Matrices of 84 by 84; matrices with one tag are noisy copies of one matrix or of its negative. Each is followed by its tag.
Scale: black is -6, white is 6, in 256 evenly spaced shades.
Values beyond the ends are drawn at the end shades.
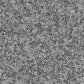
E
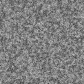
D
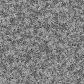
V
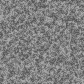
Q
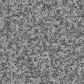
D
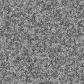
D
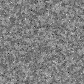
V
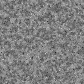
V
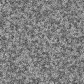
D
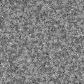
D
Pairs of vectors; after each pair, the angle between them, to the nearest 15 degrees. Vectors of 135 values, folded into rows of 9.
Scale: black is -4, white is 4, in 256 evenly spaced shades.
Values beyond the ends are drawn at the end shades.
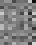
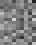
30 degrees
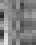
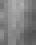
105 degrees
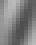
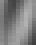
165 degrees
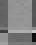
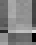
15 degrees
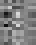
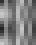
90 degrees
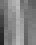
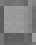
75 degrees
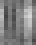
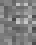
60 degrees
